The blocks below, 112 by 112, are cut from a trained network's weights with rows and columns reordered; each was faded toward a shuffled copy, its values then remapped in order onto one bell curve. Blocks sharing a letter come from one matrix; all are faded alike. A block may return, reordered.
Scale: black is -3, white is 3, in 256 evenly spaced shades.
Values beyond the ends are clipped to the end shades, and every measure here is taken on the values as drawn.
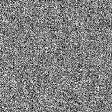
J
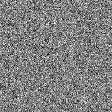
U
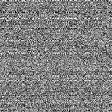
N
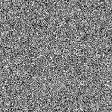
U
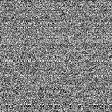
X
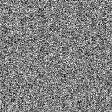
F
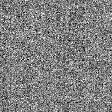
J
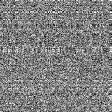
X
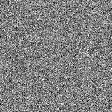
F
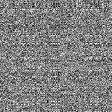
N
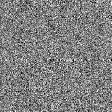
U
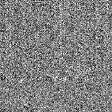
J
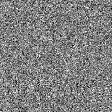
U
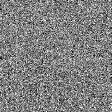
J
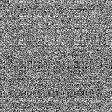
X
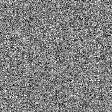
U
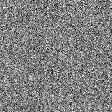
F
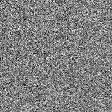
U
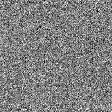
F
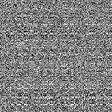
N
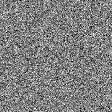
U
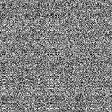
N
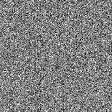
U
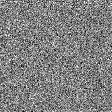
F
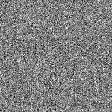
F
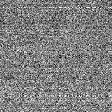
X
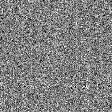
J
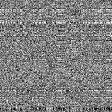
N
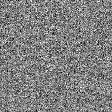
U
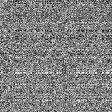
N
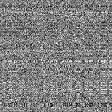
N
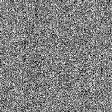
J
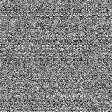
X
